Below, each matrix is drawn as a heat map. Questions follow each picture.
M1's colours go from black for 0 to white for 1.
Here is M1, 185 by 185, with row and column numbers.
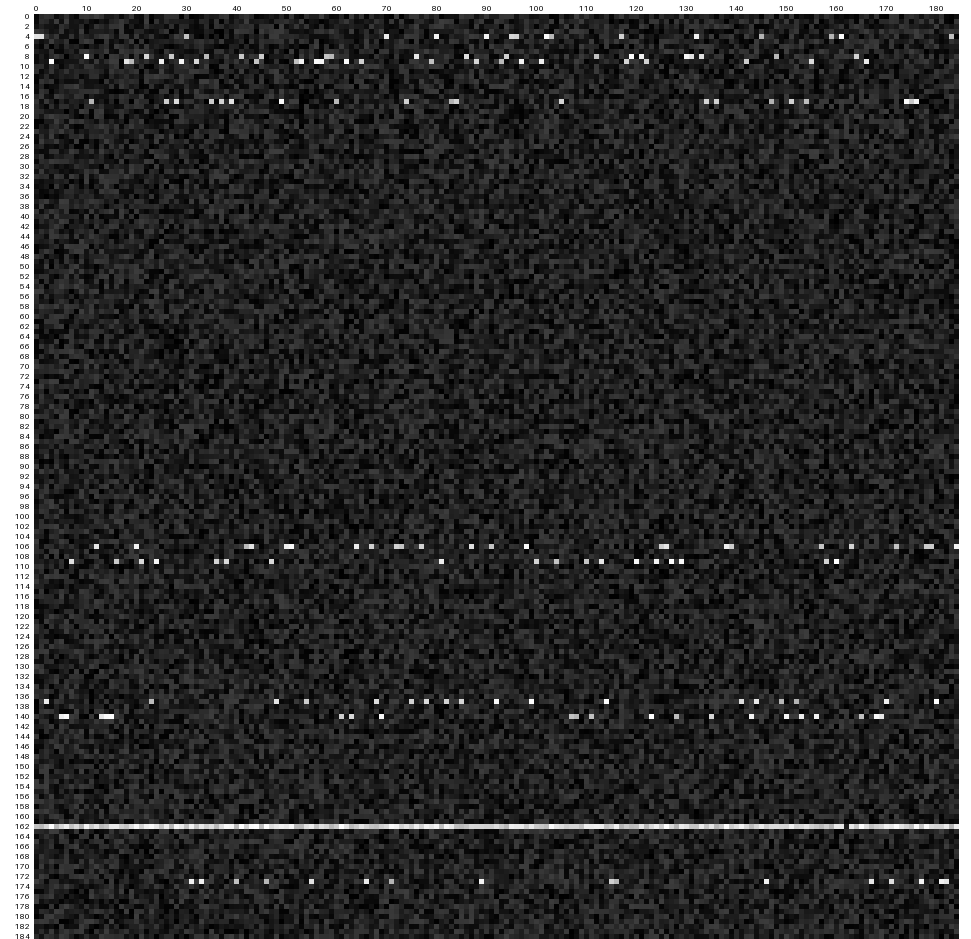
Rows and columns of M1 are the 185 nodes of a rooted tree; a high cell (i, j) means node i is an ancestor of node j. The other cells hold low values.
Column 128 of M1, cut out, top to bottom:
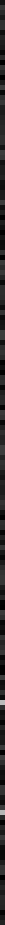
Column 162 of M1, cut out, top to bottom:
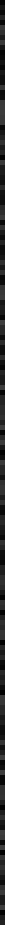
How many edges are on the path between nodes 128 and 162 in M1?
2
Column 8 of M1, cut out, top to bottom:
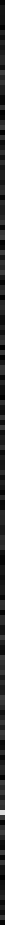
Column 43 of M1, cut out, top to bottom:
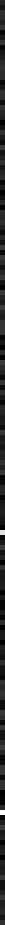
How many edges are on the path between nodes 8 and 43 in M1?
3
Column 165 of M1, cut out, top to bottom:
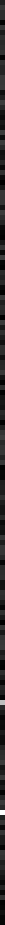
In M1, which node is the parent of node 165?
140
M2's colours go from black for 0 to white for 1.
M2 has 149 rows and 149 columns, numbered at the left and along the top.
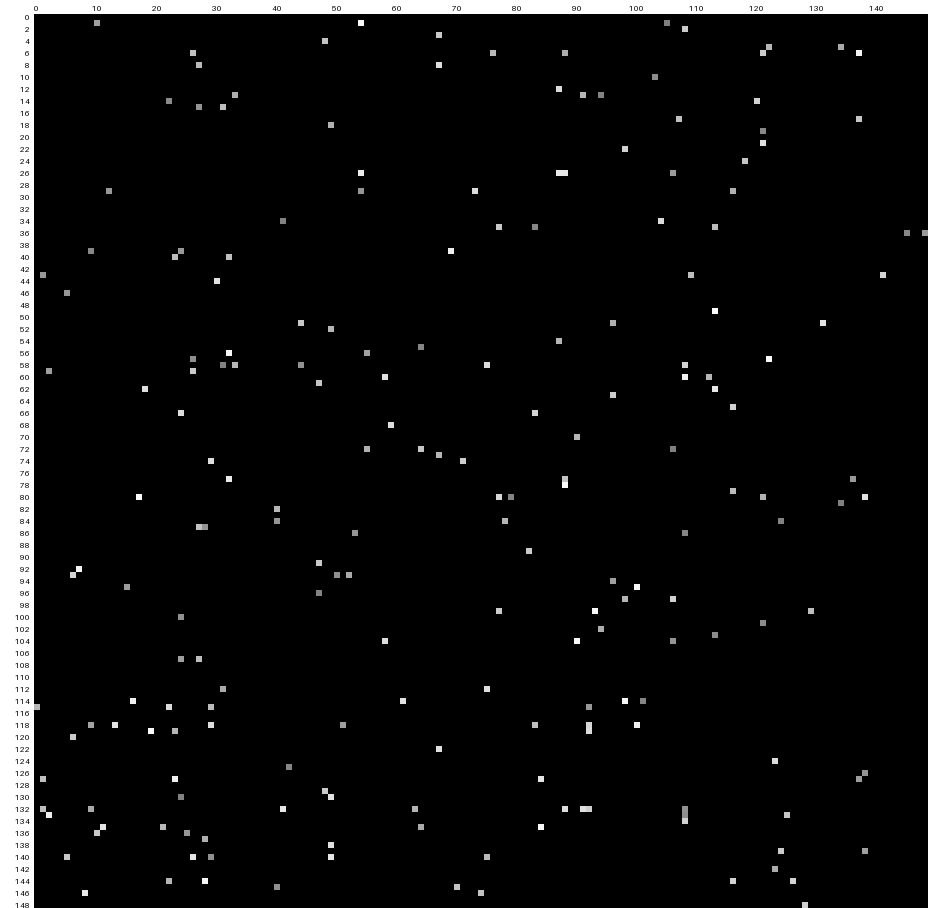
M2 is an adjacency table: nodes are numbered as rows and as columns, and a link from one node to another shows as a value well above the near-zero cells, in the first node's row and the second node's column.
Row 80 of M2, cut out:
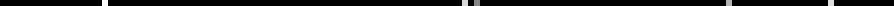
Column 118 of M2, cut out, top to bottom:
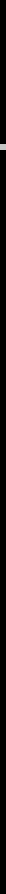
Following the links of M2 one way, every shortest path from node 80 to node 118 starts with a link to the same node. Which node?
node 17
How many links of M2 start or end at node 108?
7
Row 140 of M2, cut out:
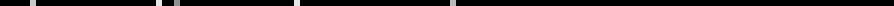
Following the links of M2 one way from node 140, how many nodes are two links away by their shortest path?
10
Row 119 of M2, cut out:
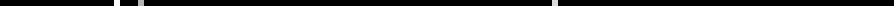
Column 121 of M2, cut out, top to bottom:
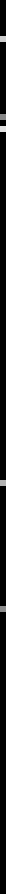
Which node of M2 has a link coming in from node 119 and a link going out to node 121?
node 19
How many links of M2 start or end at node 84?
5
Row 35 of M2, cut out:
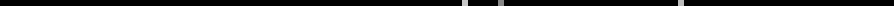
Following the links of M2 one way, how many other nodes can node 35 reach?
9
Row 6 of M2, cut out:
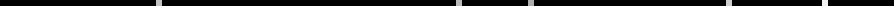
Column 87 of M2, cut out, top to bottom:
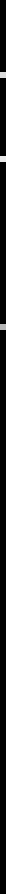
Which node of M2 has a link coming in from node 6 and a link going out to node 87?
node 26
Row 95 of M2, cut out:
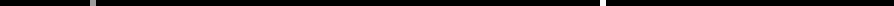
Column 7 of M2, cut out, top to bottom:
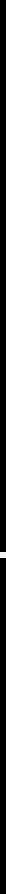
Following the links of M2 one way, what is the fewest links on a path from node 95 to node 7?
5
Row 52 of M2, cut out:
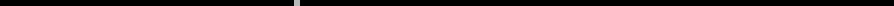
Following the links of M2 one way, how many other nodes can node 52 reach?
2
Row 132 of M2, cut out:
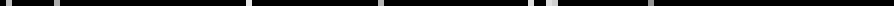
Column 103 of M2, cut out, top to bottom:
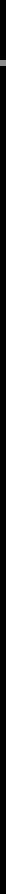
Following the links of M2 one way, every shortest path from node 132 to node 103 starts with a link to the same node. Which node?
node 1
